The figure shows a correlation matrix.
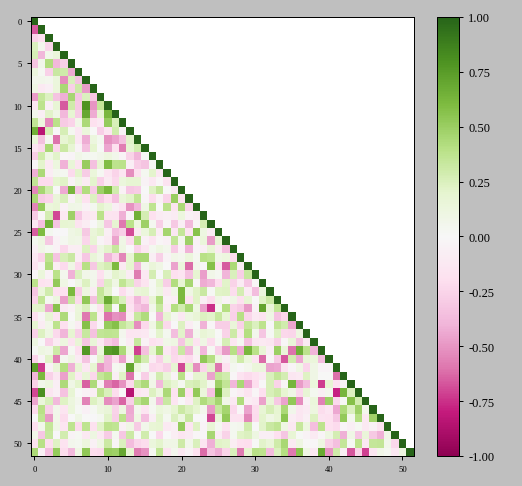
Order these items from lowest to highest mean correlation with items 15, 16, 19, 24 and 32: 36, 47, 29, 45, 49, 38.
47, 38, 36, 29, 49, 45
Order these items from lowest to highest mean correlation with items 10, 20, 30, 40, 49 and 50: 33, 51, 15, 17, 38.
38, 15, 51, 17, 33
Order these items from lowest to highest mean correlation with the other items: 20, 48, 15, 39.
15, 39, 48, 20
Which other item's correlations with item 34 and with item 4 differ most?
10
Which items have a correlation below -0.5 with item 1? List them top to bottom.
0, 13, 41
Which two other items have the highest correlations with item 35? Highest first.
43, 45
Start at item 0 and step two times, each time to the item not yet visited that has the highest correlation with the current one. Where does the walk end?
13
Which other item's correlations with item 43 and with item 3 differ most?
51
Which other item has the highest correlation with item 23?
14
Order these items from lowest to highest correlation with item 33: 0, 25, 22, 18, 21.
0, 21, 18, 25, 22
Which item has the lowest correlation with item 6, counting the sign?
5
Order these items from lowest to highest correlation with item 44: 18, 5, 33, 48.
48, 5, 33, 18
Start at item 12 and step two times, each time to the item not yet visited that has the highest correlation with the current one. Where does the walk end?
39
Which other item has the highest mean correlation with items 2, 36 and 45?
24
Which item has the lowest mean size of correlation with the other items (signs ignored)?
16
